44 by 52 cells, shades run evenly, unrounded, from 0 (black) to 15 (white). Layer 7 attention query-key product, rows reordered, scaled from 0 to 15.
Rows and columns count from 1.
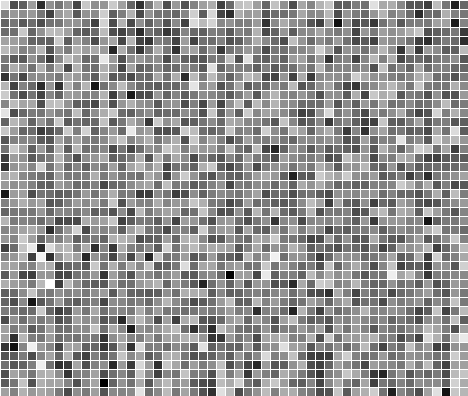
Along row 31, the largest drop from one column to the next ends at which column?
31
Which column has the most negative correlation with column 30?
12
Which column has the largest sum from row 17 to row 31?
3
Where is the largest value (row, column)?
32, 6
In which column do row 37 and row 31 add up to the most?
30
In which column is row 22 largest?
51
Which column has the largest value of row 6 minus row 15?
5
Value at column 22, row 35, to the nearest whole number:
7
